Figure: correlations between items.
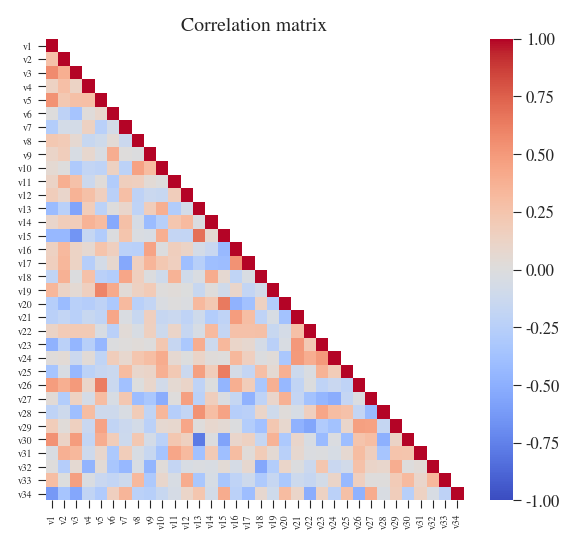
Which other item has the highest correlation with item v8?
v10
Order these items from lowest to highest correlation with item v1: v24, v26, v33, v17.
v24, v17, v33, v26
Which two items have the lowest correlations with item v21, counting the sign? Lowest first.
v29, v20
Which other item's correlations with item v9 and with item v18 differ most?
v14
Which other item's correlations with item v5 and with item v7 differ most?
v26
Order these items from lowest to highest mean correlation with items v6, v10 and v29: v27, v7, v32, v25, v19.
v7, v27, v32, v25, v19
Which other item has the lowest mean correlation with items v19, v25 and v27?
v17
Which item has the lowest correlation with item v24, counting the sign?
v27
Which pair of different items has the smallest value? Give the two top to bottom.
v13, v30
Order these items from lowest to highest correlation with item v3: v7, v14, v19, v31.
v7, v19, v14, v31
